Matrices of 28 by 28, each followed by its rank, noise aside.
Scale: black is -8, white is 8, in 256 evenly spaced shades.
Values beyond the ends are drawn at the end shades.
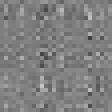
three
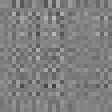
two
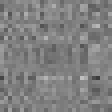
three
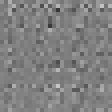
four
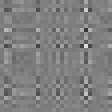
one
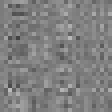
three
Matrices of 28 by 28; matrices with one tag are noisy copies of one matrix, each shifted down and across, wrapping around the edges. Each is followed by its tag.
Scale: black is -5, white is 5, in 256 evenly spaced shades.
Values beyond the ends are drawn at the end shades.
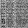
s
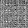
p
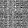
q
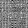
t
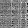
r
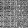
p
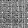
p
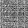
p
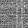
q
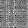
r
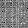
p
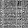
s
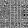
t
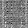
q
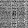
s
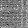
q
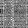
s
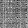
p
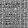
t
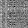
q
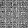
p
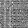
q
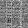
s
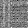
q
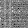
q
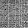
p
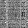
s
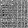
t
